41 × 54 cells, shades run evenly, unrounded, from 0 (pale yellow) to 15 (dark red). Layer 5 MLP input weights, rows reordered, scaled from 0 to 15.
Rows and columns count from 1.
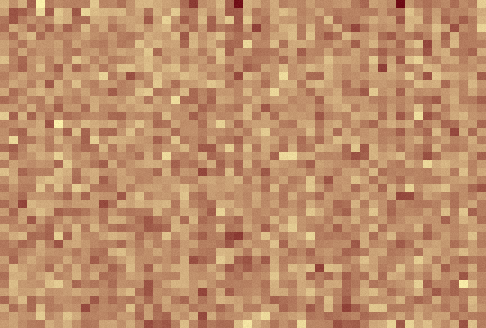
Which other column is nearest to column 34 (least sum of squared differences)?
44
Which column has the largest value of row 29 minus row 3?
19
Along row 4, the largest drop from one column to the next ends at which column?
54
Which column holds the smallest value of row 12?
31
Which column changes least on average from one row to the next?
34
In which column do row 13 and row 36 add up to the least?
20
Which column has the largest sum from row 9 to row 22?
27
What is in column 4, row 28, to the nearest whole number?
10
